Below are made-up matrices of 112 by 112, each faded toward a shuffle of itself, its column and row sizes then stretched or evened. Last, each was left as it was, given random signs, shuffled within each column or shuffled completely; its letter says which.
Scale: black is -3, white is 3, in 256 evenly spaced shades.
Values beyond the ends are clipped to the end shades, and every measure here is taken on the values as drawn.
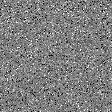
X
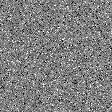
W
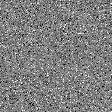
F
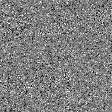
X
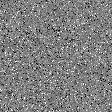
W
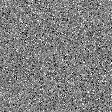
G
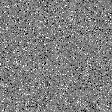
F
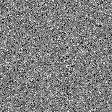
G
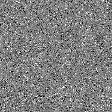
F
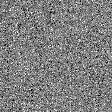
G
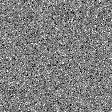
W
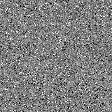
X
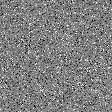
W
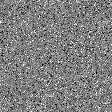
W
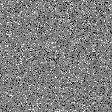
F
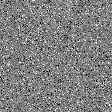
G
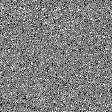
F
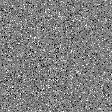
X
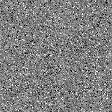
F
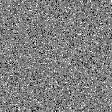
F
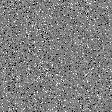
G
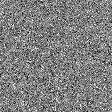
G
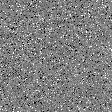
W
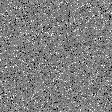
W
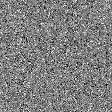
G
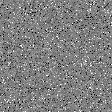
X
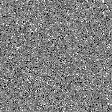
X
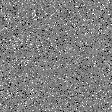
X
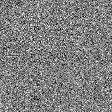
F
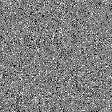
F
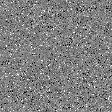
X
